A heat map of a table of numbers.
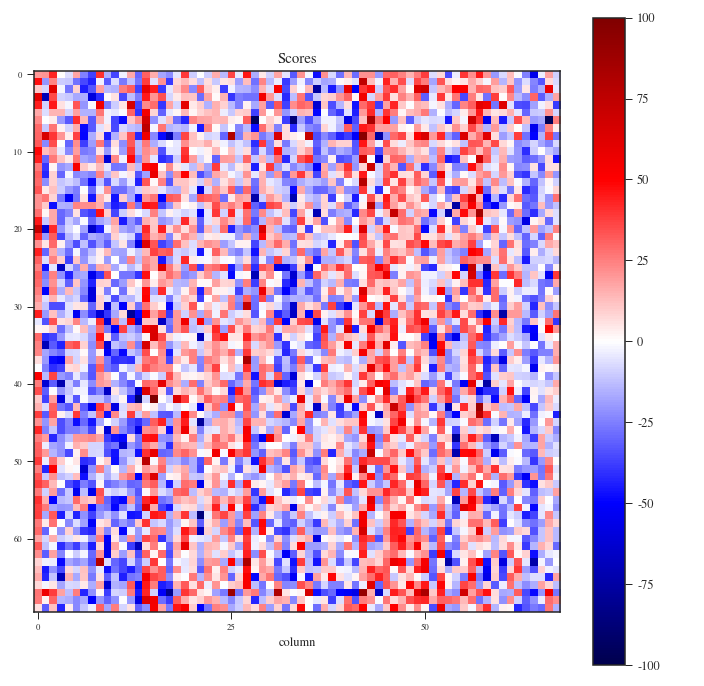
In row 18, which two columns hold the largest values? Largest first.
57, 46
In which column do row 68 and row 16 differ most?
17
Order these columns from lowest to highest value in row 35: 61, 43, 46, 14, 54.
54, 46, 61, 43, 14
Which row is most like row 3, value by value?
20
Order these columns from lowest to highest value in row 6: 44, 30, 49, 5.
49, 30, 44, 5
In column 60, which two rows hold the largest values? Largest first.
4, 32
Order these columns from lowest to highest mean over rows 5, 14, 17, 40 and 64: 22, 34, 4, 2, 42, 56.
2, 4, 34, 22, 42, 56
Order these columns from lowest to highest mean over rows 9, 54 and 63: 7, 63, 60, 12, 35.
7, 60, 35, 63, 12
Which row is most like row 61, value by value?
46
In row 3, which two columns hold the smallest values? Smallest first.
1, 7
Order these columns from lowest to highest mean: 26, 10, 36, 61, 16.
36, 10, 26, 16, 61
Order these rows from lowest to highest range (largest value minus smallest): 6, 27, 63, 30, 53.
27, 53, 30, 63, 6
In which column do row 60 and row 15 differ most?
9
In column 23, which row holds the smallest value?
11
